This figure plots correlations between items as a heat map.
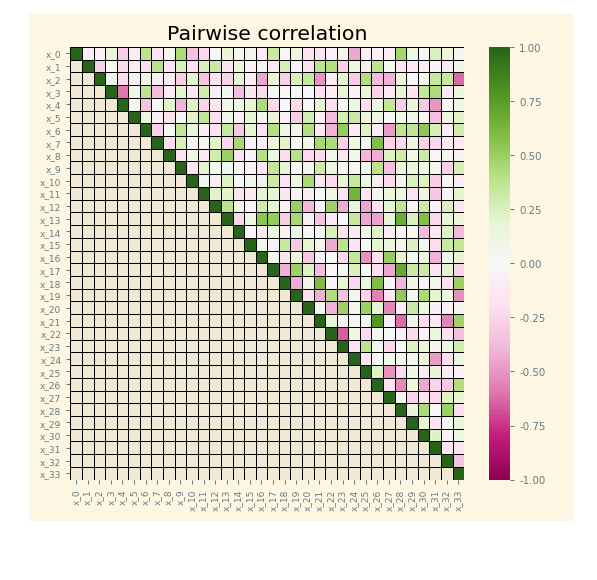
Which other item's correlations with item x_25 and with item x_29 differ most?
x_13
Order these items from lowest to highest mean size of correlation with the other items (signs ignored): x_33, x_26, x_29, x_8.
x_29, x_8, x_33, x_26
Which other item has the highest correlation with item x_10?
x_20
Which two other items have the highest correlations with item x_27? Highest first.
x_16, x_4
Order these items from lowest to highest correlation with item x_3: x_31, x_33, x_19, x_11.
x_19, x_33, x_11, x_31
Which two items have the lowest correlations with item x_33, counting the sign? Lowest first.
x_2, x_19
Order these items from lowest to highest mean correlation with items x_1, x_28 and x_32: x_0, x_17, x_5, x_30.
x_5, x_30, x_0, x_17
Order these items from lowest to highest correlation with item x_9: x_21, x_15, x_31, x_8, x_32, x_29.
x_32, x_8, x_15, x_31, x_29, x_21
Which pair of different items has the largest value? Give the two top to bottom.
x_21, x_26
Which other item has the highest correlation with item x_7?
x_26
